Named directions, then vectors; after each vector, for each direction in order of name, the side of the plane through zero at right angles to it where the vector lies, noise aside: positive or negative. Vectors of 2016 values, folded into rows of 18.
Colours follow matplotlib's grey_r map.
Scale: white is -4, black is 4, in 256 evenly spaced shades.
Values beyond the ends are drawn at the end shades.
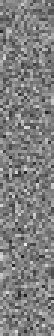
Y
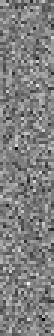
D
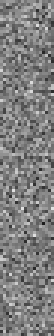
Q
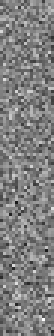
negative, positive, negative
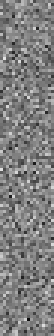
negative, positive, positive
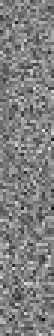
positive, negative, positive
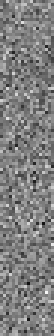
negative, positive, positive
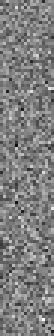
negative, positive, negative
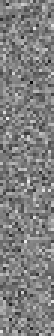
negative, negative, positive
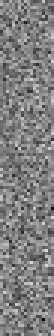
positive, negative, positive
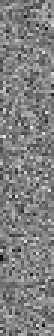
negative, negative, negative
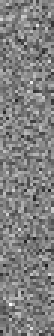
positive, positive, negative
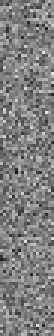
negative, negative, negative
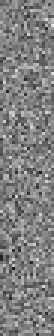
negative, negative, negative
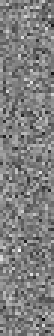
positive, positive, positive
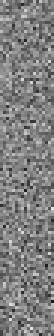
positive, positive, negative
